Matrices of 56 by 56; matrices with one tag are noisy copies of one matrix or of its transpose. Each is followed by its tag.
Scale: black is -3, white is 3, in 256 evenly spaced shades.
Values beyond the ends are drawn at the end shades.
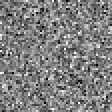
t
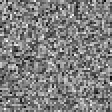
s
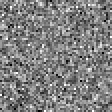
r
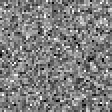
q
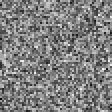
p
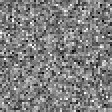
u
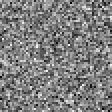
p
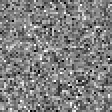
q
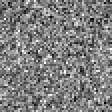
r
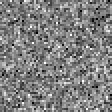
r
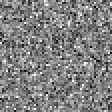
p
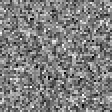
q
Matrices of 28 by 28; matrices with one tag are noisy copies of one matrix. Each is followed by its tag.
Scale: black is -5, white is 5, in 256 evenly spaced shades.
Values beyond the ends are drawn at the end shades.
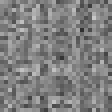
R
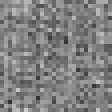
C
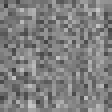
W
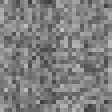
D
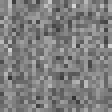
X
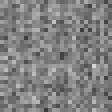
R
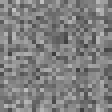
C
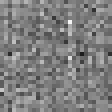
C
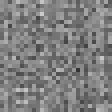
C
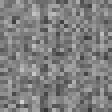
R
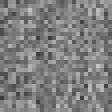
W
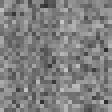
D
